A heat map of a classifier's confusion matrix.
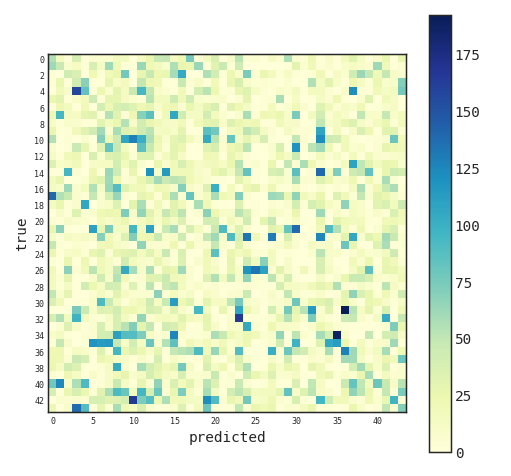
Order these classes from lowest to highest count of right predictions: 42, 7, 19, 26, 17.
7, 19, 17, 42, 26
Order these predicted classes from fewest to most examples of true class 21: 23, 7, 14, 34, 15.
23, 14, 15, 7, 34
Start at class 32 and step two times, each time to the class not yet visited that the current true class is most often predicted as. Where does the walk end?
36
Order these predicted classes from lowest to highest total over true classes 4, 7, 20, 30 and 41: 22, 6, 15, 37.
22, 6, 37, 15
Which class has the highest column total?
8
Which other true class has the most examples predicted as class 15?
34
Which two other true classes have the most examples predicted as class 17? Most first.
0, 36
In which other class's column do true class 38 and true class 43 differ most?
3
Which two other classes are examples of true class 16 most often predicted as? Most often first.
20, 8
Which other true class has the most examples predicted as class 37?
4
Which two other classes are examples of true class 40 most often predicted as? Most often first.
1, 4
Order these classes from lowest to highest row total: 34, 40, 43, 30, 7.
43, 30, 7, 40, 34
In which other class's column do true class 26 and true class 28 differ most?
25
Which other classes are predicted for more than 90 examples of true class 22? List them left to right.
24, 27, 33, 37
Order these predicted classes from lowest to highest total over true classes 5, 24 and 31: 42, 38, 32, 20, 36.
38, 42, 20, 32, 36
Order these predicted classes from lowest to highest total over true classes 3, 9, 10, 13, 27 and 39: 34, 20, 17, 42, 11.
17, 34, 42, 11, 20
